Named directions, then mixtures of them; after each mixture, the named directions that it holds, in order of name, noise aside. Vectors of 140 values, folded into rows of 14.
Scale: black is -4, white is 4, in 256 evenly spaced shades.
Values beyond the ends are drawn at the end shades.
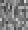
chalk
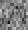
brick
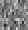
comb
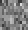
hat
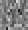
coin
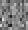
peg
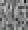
chalk.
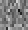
coin.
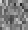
hat.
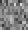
hat.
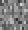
chalk, hat.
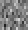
comb.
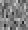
comb.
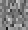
coin.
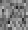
brick.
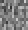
chalk.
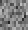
brick, hat.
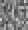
chalk.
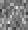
brick.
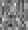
comb, peg.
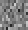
coin, peg.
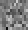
coin, hat.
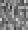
chalk.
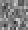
chalk, comb.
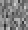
comb.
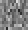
coin.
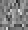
coin.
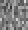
chalk.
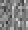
chalk, peg.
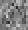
brick, coin.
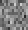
brick, hat.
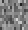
chalk, hat.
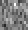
comb, hat.
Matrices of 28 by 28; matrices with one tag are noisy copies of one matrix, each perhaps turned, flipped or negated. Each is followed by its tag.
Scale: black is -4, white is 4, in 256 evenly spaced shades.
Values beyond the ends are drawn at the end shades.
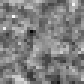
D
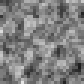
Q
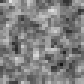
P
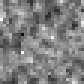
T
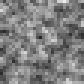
T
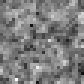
P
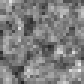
Q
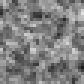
P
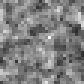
D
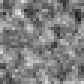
Q
